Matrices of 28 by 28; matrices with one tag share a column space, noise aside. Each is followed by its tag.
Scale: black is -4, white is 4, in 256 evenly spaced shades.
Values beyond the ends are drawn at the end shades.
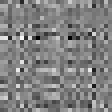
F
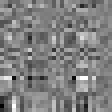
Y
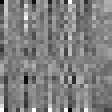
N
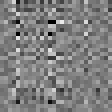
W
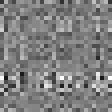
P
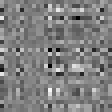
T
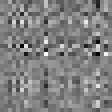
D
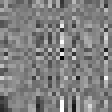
Y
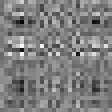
D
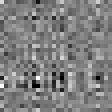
P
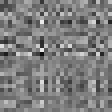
D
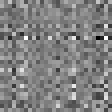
F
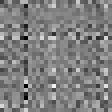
F
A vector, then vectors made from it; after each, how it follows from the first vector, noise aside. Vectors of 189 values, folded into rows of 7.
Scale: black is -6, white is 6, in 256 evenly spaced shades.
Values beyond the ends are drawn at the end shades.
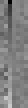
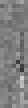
wrapped around, negated, partly zeroed.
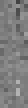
reversed, negated, partly zeroed.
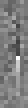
wrapped around, negated.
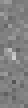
wrapped around, partly zeroed.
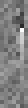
wrapped around, negated.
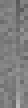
reversed, negated, shrunk.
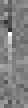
wrapped around, negated.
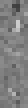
wrapped around, negated, partly zeroed.
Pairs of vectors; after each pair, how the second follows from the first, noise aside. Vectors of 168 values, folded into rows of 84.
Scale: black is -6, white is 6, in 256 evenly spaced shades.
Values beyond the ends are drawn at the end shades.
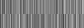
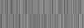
reversed, negated, shrunk.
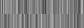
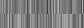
shuffled.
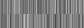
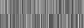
wrapped around.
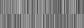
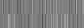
negated, partly zeroed.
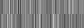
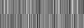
wrapped around.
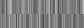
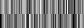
reversed, negated, scaled up.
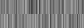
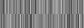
shuffled.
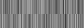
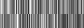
wrapped around, negated, scaled up.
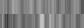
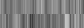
wrapped around.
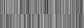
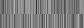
shuffled.
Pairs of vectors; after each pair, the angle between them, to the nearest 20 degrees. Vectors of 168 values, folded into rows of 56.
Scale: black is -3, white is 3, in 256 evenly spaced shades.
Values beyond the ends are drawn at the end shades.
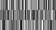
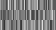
20 degrees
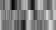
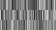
60 degrees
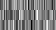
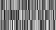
60 degrees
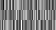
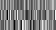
100 degrees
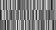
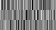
120 degrees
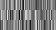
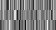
80 degrees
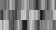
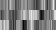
20 degrees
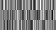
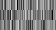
60 degrees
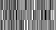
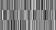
60 degrees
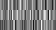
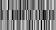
140 degrees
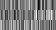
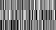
120 degrees
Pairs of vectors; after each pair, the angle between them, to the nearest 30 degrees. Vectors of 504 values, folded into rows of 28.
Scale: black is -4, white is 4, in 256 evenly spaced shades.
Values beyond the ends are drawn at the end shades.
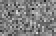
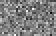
120 degrees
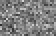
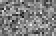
60 degrees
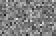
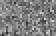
90 degrees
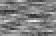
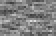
30 degrees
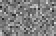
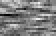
90 degrees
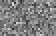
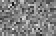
150 degrees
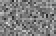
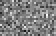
150 degrees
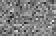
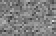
30 degrees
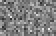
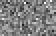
90 degrees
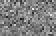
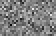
30 degrees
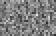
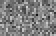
150 degrees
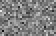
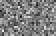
150 degrees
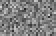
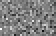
90 degrees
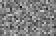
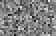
150 degrees
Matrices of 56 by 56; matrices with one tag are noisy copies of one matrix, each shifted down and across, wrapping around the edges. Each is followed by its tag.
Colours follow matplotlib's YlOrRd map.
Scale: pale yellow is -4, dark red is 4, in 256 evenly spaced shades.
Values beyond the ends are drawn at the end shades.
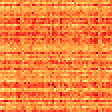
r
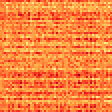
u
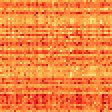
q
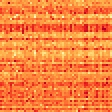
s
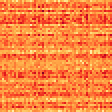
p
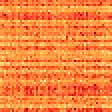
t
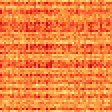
t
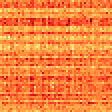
s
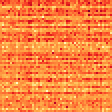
u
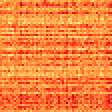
q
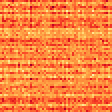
u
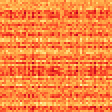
p
